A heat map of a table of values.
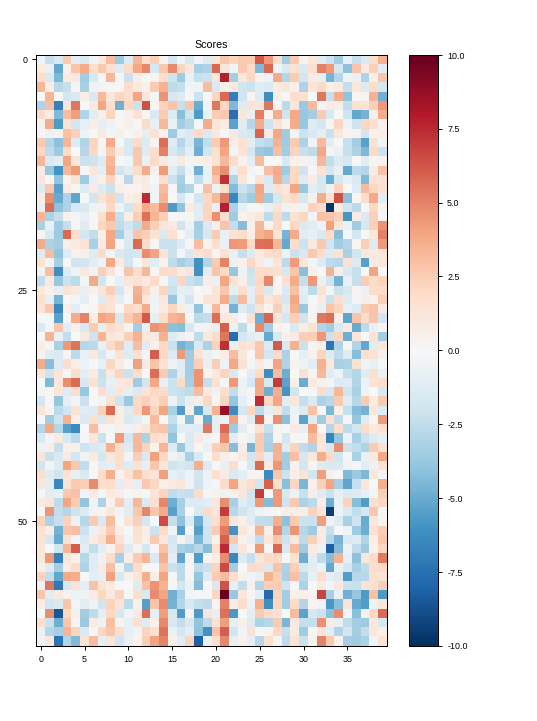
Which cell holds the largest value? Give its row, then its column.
58, 21
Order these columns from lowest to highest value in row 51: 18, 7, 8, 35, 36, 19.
18, 36, 19, 35, 7, 8
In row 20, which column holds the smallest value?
28
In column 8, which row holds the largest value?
38
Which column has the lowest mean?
2
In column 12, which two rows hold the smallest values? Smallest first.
59, 41
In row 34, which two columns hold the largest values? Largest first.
13, 18
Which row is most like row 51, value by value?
6
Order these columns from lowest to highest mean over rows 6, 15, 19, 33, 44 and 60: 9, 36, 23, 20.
36, 9, 23, 20
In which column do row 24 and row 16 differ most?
33
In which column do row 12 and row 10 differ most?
26
